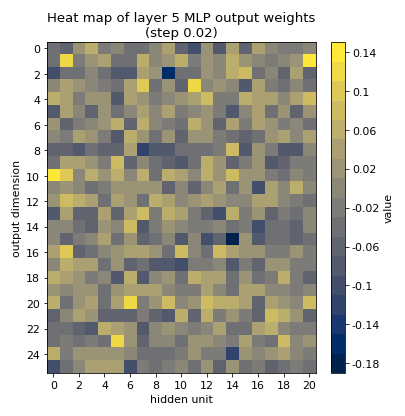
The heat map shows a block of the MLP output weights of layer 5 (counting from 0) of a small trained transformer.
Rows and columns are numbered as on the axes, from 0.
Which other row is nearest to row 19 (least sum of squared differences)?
12
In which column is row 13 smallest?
13
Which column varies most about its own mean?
14
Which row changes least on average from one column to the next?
19
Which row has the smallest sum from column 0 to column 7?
8
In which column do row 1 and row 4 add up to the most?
20
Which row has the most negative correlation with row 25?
18
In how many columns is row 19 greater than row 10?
8
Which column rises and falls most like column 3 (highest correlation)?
2
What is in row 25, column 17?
-0.06
